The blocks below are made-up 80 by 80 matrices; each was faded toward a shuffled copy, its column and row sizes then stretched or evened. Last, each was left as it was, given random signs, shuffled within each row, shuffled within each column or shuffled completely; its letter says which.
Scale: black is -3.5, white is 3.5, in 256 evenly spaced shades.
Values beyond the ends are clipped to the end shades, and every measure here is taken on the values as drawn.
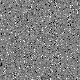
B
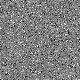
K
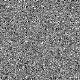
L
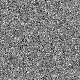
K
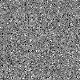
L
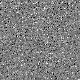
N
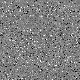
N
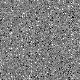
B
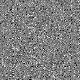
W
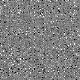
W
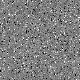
B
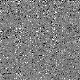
W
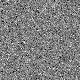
K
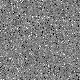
K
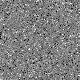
K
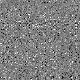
W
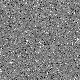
K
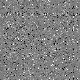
W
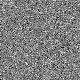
K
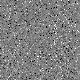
B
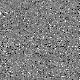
L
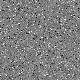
K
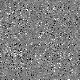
W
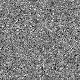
N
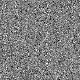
B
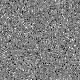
K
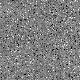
B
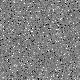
K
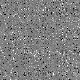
W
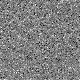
K
